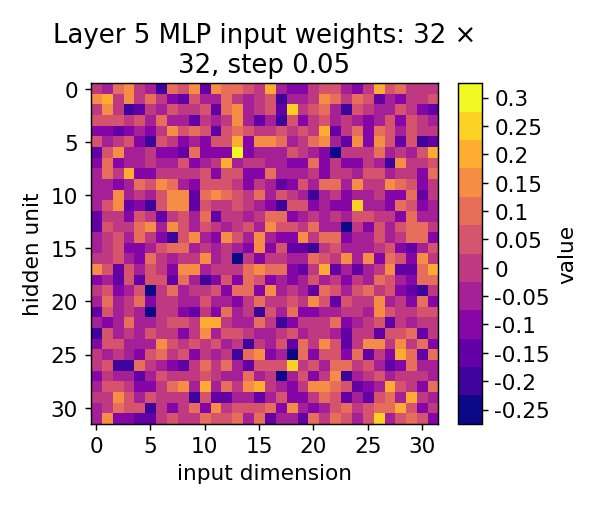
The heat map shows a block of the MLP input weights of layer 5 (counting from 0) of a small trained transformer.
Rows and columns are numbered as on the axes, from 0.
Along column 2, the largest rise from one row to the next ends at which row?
10
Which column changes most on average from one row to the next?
15
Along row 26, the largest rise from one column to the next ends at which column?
4
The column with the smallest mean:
23
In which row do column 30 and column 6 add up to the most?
24
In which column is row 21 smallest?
5
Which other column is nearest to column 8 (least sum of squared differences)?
14
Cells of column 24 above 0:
9
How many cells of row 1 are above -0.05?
21
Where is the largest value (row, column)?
6, 13
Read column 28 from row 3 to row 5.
-0.1 -0.05 -0.15
